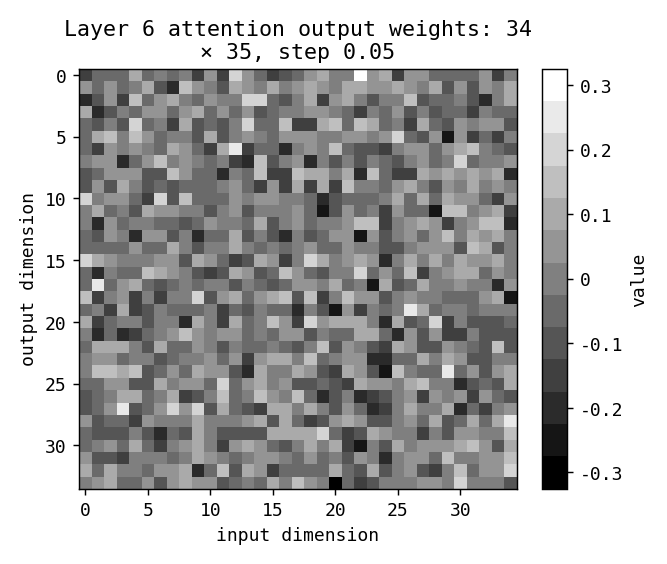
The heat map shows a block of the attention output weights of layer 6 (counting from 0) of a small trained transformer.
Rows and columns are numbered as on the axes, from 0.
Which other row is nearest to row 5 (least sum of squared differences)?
1
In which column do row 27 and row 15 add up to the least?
24
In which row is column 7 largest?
27
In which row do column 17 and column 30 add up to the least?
25
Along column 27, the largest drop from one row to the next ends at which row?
26
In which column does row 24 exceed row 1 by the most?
29
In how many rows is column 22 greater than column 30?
14
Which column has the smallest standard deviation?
10
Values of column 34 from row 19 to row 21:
0 -0.05 -0.1
